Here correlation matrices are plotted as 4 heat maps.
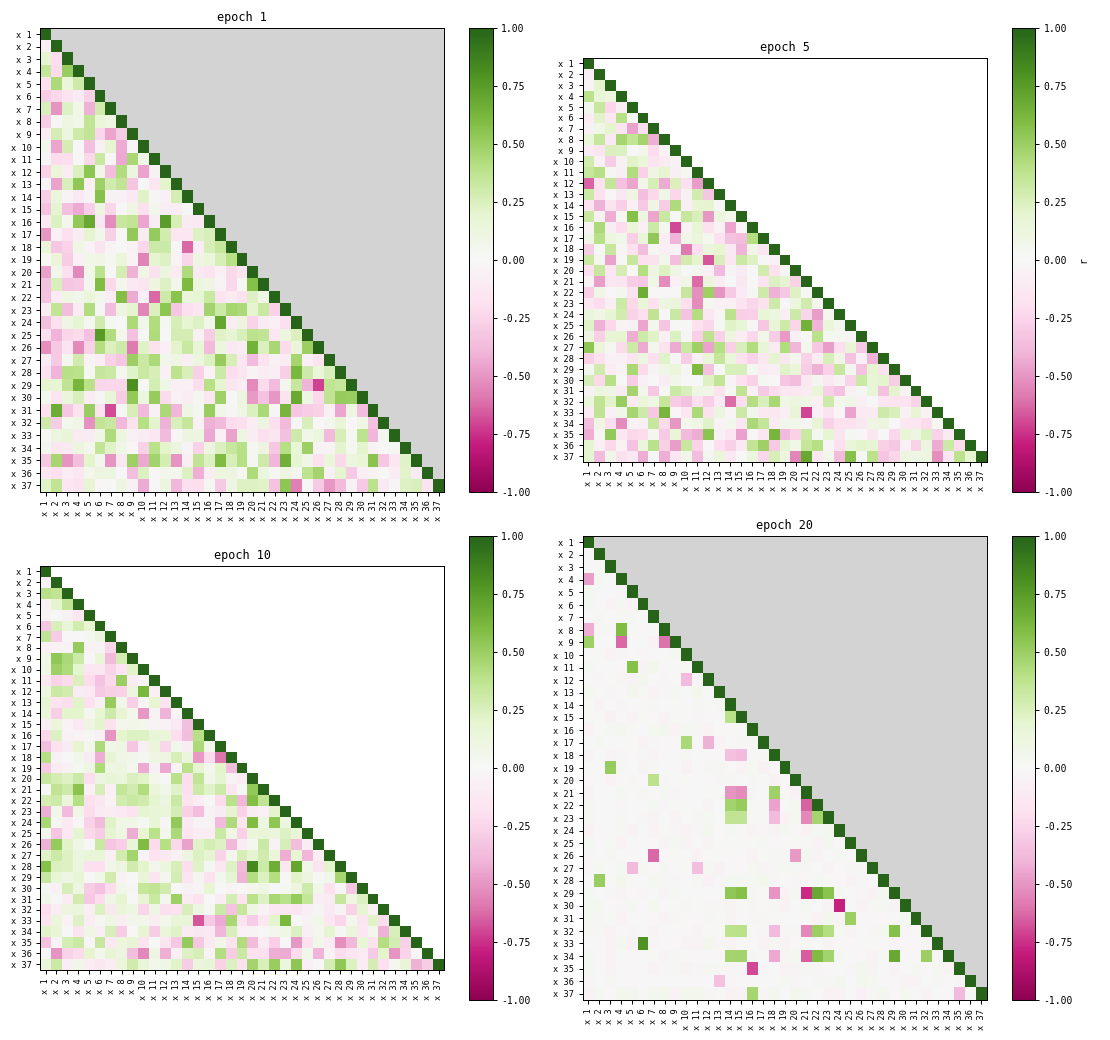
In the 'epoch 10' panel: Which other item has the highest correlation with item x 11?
x 8
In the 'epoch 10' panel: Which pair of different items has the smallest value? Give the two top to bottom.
x 15, x 33
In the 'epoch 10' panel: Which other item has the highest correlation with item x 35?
x 14
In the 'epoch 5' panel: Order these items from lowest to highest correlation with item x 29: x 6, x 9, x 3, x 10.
x 6, x 3, x 10, x 9
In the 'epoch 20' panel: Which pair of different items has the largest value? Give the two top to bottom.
x 6, x 33
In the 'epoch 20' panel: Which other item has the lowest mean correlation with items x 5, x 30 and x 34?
x 24
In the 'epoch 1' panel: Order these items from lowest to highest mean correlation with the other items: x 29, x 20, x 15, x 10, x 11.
x 10, x 15, x 20, x 29, x 11
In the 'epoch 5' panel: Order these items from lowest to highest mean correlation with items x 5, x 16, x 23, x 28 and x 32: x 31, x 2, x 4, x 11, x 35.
x 31, x 11, x 35, x 4, x 2
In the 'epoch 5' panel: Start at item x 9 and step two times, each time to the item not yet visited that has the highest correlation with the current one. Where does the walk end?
x 24
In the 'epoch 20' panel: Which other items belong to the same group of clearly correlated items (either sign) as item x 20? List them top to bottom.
x 7, x 26
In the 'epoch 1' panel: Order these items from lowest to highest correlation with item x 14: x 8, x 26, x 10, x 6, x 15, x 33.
x 8, x 15, x 33, x 10, x 26, x 6
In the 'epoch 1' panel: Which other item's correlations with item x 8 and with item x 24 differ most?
x 30
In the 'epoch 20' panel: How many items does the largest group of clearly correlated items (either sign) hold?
9
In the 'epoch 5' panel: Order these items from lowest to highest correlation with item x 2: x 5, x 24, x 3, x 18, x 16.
x 18, x 24, x 3, x 5, x 16
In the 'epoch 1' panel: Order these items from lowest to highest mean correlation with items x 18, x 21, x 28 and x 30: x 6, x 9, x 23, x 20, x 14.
x 20, x 14, x 23, x 9, x 6
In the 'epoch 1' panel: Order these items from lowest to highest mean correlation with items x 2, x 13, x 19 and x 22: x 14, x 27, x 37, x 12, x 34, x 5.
x 27, x 37, x 34, x 14, x 5, x 12
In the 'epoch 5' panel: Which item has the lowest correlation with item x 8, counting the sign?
x 21
